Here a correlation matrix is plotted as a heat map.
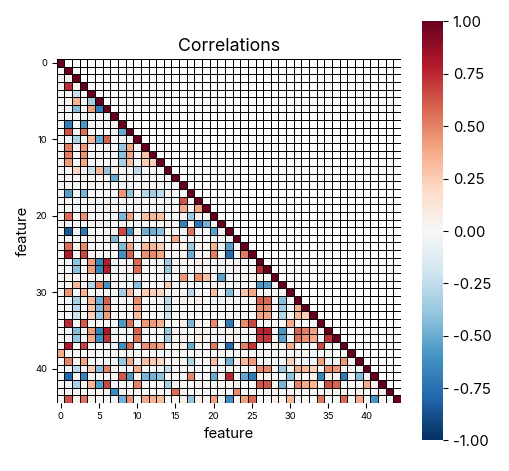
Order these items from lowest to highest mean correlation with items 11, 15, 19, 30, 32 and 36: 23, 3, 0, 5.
5, 0, 23, 3
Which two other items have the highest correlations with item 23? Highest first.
43, 15
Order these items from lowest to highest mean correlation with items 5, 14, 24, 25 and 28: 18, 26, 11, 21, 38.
26, 21, 38, 18, 11
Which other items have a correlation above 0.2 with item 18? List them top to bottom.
16, 19, 28
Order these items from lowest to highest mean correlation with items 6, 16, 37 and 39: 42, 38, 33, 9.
38, 33, 42, 9
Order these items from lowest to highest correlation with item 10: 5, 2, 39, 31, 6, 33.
5, 2, 39, 33, 31, 6
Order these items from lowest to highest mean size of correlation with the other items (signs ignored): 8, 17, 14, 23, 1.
23, 14, 17, 8, 1
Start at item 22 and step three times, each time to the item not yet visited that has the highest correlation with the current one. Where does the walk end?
17
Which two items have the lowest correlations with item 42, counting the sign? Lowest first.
5, 29
